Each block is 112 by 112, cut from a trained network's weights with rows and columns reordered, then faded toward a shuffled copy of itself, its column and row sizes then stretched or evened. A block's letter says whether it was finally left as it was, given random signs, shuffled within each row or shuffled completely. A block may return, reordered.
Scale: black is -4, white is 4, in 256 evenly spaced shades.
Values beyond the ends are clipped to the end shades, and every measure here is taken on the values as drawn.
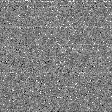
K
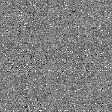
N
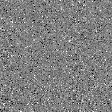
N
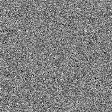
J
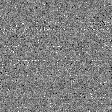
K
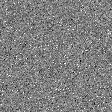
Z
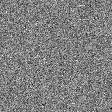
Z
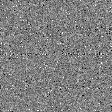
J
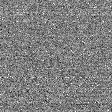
K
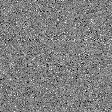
K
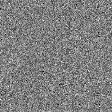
J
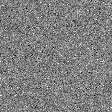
K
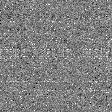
N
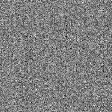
N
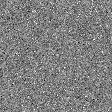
Z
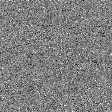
K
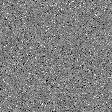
Z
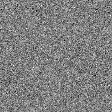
J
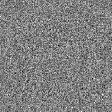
N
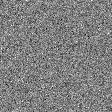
Z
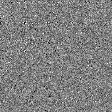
J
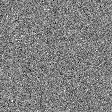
Z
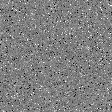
Z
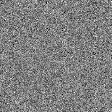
J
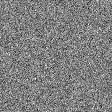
Z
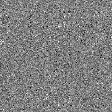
N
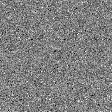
K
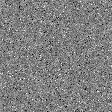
Z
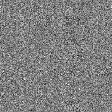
N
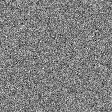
Z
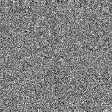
N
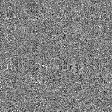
N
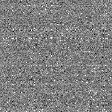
N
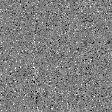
N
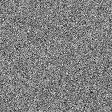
Z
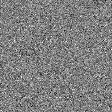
J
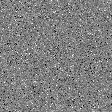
Z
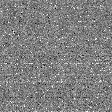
K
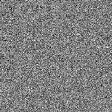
N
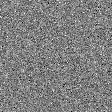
Z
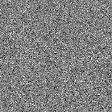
J
